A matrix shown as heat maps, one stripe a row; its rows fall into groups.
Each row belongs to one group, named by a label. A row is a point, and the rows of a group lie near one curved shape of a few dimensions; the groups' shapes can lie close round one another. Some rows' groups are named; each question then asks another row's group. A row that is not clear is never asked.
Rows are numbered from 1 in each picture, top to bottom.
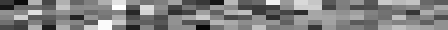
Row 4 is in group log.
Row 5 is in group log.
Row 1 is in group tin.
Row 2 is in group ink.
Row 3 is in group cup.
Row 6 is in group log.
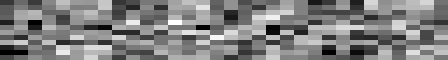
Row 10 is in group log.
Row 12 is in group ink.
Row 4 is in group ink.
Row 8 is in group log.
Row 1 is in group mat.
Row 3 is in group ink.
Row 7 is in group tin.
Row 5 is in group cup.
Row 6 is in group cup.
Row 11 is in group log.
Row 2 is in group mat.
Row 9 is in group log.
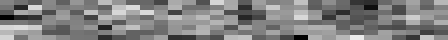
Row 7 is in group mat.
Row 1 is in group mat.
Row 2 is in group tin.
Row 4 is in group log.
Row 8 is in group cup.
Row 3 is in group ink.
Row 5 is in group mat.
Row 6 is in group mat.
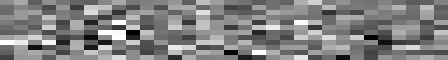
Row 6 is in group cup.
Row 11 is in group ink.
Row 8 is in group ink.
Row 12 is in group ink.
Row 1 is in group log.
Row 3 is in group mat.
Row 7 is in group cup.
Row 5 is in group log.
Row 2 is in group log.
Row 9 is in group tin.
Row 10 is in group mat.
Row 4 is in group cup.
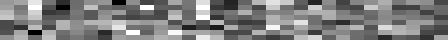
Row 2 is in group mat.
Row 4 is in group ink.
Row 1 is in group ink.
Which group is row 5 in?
ink
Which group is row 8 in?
log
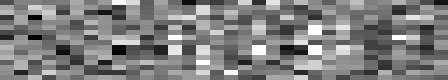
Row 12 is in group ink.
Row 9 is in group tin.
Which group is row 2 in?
cup
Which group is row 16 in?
ink
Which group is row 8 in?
cup
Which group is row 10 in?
ink
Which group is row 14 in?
log
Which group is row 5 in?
log
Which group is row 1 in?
tin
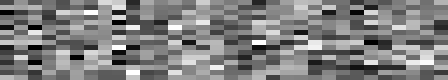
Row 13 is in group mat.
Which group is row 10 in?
cup
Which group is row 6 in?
cup
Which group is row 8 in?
ink
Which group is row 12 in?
log
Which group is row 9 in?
ink
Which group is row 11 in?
mat
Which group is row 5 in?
ink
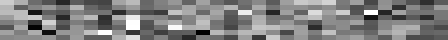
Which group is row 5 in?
cup
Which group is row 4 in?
mat
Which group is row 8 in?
tin
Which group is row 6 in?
cup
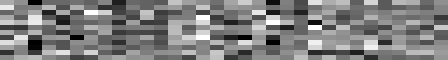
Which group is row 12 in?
ink
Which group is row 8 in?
log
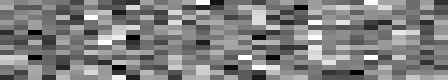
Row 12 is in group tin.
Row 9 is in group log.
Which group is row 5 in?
ink
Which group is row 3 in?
ink
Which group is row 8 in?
cup
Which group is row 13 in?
mat
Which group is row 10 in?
cup
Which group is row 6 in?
tin
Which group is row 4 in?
log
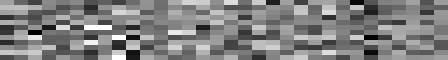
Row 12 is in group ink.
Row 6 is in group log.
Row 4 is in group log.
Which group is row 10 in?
cup
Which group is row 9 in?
ink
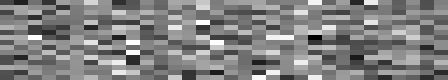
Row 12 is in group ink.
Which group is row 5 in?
mat
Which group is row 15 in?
tin
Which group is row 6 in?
mat
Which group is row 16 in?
ink
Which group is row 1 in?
ink
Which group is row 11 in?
cup
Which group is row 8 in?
ink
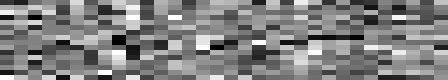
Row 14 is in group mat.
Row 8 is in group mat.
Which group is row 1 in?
log
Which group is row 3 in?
tin
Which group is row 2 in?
tin
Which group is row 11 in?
cup
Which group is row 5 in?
mat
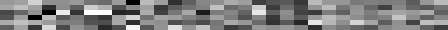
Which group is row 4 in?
cup
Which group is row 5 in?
cup
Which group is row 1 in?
cup
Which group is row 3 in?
log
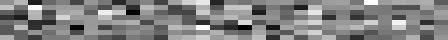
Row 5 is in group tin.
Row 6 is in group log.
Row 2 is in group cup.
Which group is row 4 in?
log
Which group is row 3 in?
cup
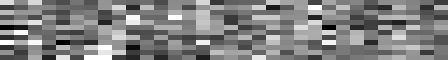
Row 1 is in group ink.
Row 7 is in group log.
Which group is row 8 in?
tin
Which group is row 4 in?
cup
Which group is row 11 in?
log
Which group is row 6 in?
log
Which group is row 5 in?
mat
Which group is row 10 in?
log
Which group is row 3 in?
mat
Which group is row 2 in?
ink
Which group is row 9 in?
ink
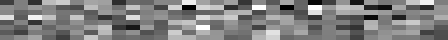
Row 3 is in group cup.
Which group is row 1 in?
mat
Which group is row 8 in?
ink
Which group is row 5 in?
mat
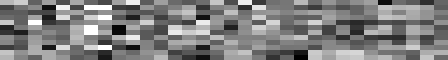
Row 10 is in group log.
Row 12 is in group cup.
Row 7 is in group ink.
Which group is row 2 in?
log
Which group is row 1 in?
tin
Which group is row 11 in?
cup
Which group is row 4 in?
log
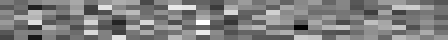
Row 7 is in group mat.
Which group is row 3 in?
tin
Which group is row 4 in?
ink
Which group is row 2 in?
mat
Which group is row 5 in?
mat
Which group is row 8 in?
cup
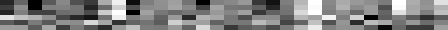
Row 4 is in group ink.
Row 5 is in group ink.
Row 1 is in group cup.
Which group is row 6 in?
log
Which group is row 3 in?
cup
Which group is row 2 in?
cup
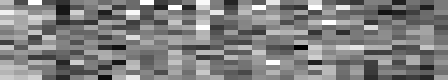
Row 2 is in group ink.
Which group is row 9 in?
log
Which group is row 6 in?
mat
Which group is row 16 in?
mat
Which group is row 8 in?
cup
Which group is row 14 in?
mat
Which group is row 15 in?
ink
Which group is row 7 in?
ink
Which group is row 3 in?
tin
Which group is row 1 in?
mat
